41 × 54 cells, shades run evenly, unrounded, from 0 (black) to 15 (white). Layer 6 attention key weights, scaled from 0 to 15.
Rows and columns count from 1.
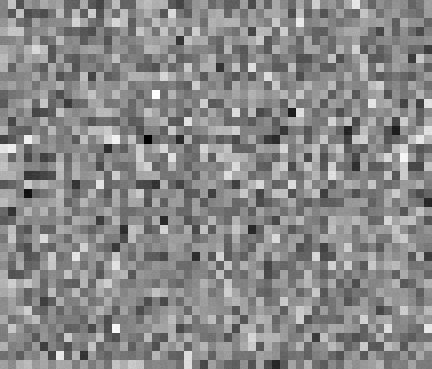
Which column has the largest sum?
15
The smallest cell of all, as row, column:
16, 19
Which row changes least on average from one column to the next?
24
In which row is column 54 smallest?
23
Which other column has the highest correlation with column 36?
18
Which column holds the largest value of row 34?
36
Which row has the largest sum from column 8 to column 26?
3
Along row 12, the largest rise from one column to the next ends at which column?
54
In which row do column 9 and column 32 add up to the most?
38
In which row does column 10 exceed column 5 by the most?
29
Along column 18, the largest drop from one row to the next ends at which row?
21
